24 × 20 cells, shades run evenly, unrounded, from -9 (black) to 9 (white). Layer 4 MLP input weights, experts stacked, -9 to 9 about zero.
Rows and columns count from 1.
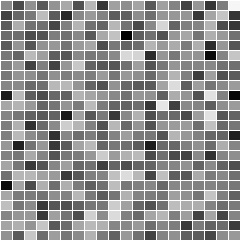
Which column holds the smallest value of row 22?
4
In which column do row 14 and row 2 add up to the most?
15
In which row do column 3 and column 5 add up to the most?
24
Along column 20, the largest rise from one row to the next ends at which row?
11
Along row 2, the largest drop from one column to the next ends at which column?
20
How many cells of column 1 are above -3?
21
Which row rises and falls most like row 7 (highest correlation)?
13
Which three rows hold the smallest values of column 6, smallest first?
12, 2, 18
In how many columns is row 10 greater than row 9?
9
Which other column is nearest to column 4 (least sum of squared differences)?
19
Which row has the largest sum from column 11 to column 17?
6
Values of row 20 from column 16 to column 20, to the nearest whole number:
1 -1 5 0 -2
